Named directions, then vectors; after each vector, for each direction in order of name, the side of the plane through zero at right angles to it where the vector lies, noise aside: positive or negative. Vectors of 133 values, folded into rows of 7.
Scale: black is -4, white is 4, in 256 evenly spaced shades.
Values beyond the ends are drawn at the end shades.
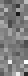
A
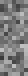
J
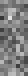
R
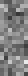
positive, negative, negative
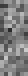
negative, positive, positive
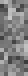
negative, positive, positive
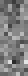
positive, positive, negative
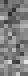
positive, positive, negative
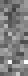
positive, positive, negative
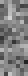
negative, positive, positive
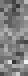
positive, positive, negative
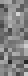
negative, positive, positive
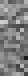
positive, negative, positive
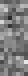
positive, negative, negative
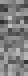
negative, positive, positive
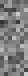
negative, positive, negative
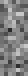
negative, positive, positive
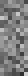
negative, positive, negative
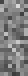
negative, negative, negative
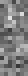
negative, positive, positive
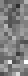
positive, positive, negative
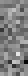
negative, negative, positive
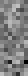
negative, negative, positive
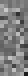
positive, negative, positive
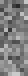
positive, positive, positive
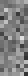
positive, negative, positive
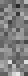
positive, positive, positive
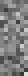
negative, positive, negative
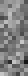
negative, negative, positive
